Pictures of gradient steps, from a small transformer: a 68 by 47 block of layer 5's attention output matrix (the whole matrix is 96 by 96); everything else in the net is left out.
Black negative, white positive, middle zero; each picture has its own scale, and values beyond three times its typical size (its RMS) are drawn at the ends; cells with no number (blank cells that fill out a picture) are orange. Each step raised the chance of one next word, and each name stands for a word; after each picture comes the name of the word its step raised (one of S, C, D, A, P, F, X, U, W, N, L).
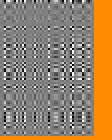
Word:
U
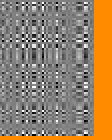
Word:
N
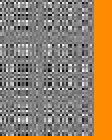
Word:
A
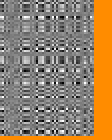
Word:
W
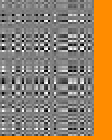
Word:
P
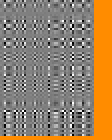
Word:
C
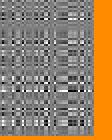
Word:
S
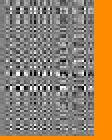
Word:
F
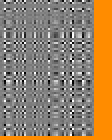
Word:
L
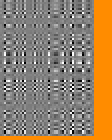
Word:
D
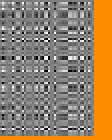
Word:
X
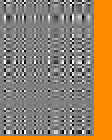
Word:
W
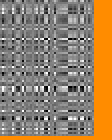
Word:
F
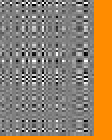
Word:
W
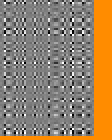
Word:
X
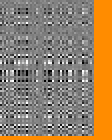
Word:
D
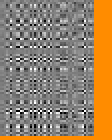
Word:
C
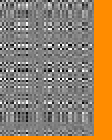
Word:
U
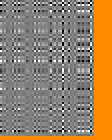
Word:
W
